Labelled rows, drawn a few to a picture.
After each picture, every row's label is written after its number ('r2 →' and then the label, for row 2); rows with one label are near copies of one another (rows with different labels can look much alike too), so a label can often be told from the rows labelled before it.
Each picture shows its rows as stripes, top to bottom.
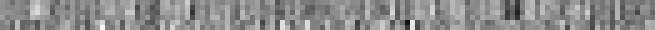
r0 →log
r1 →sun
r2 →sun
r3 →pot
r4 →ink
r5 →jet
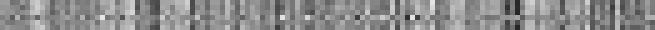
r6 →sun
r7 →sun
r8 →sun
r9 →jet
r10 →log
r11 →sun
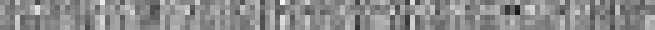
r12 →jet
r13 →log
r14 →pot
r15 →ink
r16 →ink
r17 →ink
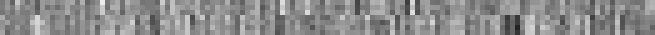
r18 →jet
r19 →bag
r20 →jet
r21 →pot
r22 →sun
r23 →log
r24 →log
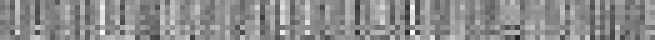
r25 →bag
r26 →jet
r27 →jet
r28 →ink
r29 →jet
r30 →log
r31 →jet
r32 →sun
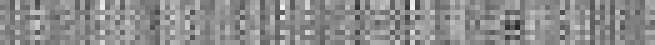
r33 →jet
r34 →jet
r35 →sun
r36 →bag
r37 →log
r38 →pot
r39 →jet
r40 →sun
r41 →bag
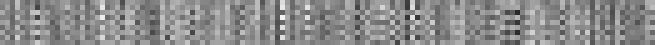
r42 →ink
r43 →jet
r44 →pot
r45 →jet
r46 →sun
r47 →bag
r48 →pot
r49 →bag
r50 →log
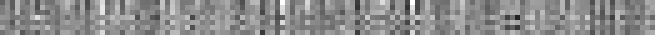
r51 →jet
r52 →jet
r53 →bag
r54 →sun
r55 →bag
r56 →pot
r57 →ink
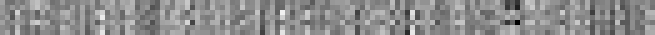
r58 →log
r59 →pot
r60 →ink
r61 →jet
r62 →pot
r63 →ink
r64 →ink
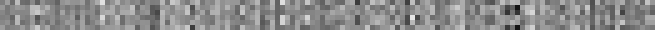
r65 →bag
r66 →pot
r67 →log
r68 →jet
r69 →bag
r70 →pot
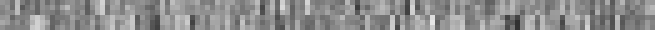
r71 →bag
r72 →ink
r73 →ink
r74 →sun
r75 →sun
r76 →sun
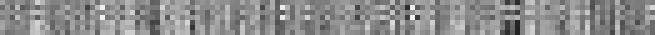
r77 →log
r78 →ink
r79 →sun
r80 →jet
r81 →sun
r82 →pot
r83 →log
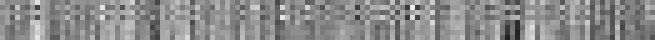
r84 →sun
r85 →jet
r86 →sun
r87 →jet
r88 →sun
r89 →log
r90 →log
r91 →log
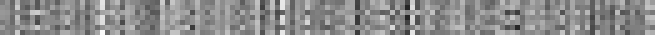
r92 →bag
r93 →ink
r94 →sun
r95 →ink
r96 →jet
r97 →pot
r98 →ink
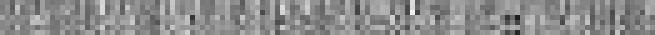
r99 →jet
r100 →jet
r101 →jet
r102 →pot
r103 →sun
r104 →bag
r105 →log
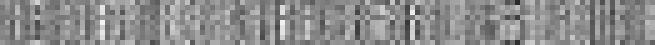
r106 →sun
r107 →bag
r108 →jet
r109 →pot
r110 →jet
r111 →bag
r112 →bag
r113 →ink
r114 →log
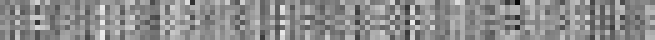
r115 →pot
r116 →bag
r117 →bag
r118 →sun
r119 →jet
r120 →sun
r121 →bag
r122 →ink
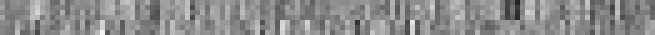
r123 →log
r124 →sun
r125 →log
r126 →pot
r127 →jet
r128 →jet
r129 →ink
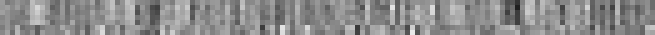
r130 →log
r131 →sun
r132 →sun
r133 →sun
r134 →sun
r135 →ink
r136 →jet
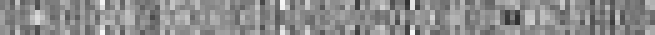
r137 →ink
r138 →jet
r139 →log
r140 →log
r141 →log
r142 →ink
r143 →jet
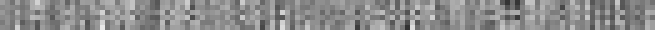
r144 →log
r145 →sun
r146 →bag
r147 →sun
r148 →bag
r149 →ink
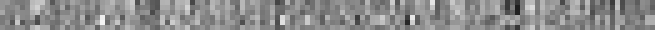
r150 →sun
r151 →log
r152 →pot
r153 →jet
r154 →bag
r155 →log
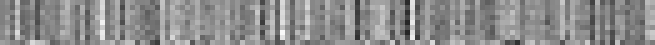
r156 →ink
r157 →jet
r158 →ink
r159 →ink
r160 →ink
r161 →bag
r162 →ink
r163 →jet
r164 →sun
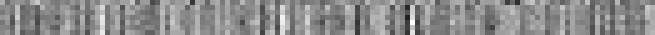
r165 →pot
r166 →ink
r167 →ink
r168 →bag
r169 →jet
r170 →bag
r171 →ink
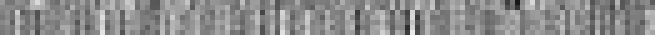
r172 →log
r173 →sun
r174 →ink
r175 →jet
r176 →jet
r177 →ink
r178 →jet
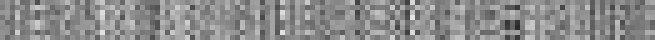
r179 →ink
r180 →sun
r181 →bag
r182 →ink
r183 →log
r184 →log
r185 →bag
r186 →pot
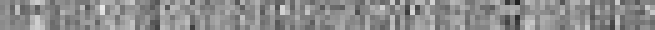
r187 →sun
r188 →bag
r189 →ink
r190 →log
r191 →log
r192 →sun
